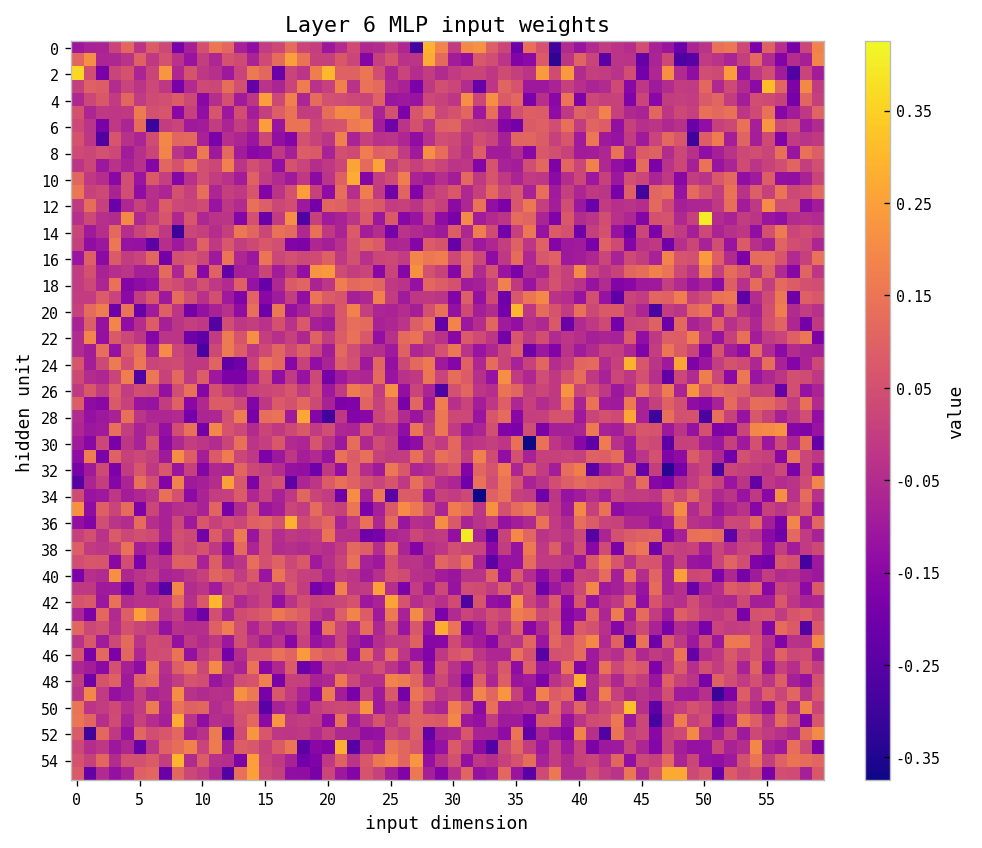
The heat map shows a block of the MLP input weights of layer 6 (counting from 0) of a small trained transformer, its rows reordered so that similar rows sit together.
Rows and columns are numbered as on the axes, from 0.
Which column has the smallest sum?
46
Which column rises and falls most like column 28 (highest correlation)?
37
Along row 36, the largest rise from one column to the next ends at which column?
57
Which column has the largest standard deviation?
47
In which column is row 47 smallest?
18
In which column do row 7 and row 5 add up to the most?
21
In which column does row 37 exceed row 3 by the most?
31
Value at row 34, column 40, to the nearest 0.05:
-0.1
